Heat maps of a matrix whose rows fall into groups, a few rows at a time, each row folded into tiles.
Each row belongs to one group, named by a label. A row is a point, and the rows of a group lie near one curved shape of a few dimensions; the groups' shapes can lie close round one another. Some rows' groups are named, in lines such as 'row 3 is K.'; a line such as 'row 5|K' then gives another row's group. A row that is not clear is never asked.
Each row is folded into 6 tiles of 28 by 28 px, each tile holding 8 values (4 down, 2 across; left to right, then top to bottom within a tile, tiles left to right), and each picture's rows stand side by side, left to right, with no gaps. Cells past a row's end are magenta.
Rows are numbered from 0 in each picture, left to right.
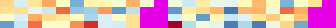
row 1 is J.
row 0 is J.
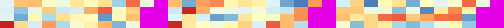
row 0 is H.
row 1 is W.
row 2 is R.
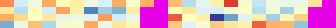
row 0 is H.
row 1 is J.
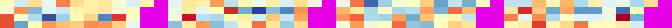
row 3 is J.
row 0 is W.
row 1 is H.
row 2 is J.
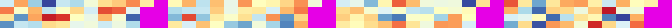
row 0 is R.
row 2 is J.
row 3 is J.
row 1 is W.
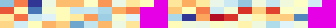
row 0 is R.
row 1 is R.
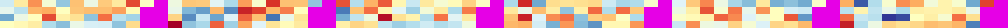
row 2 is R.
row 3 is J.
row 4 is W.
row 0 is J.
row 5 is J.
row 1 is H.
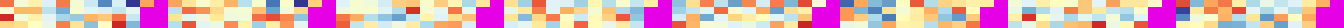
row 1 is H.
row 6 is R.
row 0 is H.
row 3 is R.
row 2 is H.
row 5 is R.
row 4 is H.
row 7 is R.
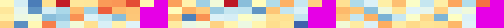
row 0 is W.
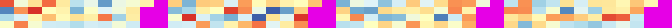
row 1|R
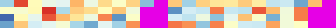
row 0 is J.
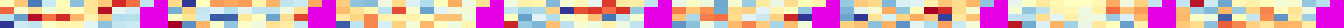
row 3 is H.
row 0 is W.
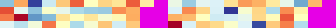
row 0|R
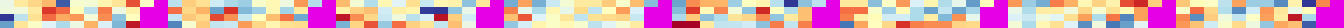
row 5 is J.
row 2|H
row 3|R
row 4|H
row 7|H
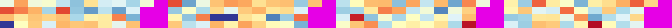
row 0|J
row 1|J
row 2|H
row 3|J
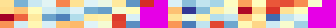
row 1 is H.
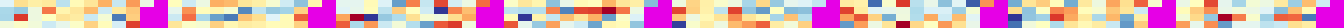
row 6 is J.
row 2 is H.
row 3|H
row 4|J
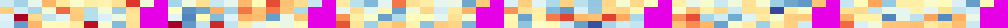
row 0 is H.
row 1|H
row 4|H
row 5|W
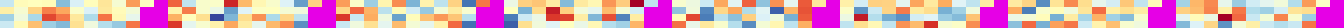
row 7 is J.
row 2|H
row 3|J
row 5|R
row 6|J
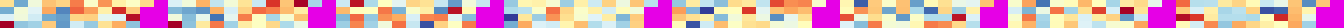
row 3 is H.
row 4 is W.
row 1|H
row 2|J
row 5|J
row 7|H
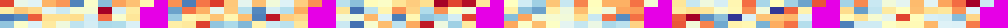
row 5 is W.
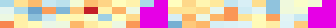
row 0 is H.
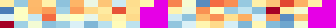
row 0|J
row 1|W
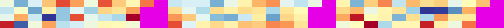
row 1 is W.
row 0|W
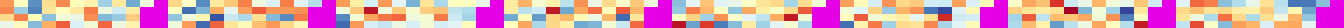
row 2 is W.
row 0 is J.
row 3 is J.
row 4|J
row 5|H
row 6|H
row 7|W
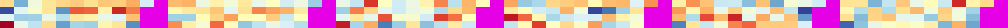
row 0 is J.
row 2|J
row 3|H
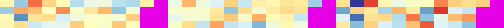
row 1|R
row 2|J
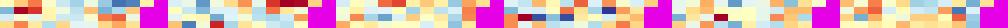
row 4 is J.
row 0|W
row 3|H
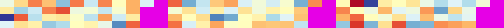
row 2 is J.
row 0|H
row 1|J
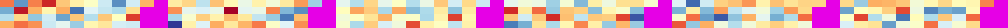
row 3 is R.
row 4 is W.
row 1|J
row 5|R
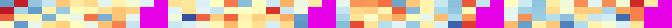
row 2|H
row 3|W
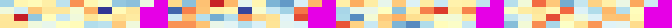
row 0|H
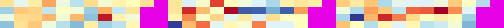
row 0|R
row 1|H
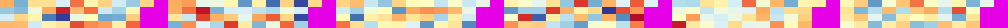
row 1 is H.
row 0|R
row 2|H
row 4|H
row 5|J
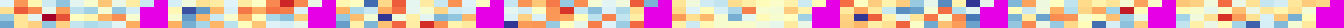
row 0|J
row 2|J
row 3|H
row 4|H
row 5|H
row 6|J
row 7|W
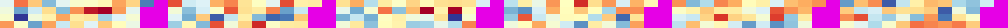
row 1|J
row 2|J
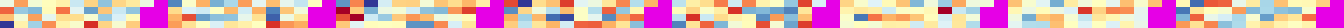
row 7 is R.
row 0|J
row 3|J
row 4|H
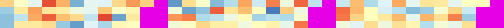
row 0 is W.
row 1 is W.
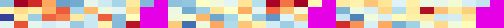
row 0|H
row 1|H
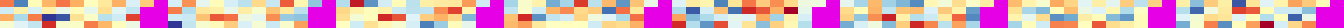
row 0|J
